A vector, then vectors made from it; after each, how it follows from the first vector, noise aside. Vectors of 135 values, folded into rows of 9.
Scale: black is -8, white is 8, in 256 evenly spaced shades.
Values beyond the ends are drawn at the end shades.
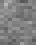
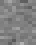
partly zeroed.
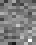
reversed, scaled up.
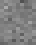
partly zeroed.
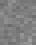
reversed, shrunk.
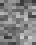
reversed, scaled up.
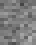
reversed.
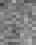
reversed.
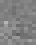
wrapped around, partly zeroed.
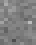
partly zeroed.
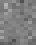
partly zeroed.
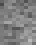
reversed.
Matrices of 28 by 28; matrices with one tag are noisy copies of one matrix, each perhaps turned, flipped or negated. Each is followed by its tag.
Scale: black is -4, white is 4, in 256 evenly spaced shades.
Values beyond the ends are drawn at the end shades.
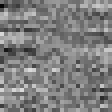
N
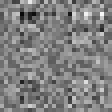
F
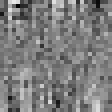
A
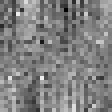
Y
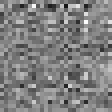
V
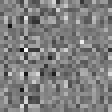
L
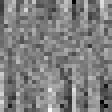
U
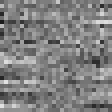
N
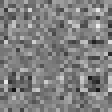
F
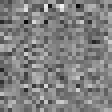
V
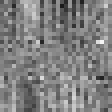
Y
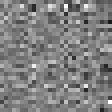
V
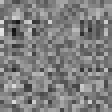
F
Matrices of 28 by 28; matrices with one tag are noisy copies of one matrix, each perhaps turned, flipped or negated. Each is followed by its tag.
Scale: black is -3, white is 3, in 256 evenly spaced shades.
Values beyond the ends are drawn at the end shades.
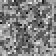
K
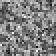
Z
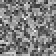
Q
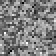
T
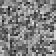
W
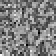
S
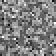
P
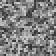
S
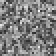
T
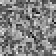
W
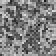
K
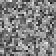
P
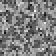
Q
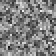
Q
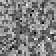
S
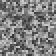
S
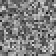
P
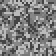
Q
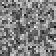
S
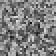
S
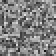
P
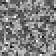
P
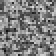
W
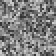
T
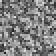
Z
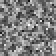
Q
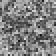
K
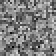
W
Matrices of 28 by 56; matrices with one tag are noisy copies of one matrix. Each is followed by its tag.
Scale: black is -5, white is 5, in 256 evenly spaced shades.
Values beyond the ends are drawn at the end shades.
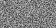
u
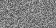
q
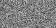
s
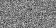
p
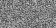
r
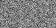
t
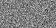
s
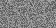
s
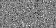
p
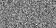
r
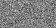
s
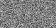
u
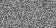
t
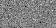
t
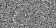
u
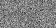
p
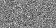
u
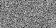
q
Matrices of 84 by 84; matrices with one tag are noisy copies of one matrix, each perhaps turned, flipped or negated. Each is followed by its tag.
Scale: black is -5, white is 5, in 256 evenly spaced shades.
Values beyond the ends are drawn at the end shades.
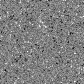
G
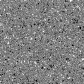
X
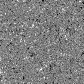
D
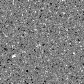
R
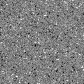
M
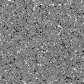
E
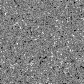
G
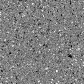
R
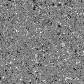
E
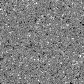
X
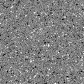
M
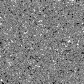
D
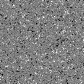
G
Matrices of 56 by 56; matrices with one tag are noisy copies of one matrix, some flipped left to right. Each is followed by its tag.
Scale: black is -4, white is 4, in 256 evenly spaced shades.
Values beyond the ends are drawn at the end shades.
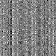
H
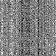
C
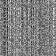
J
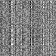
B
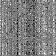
C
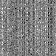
J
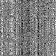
C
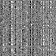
B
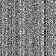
H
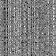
J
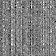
B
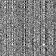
B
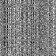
J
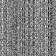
J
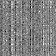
B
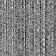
B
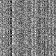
H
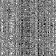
C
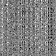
J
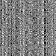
H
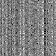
H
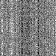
C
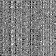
B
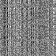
J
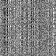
J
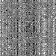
C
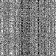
C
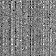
B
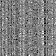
H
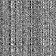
B
